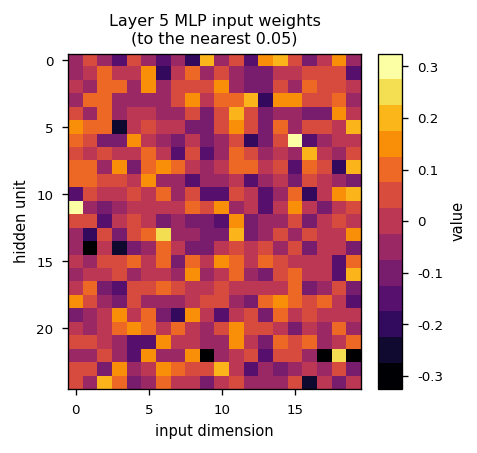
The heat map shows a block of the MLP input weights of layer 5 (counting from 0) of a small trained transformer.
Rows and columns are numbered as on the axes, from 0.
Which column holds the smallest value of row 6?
12
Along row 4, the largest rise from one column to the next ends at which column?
18
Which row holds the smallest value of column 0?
10
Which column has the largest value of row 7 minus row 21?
5
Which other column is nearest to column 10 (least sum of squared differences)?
7
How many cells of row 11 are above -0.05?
14
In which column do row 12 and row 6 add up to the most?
15
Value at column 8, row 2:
0.05
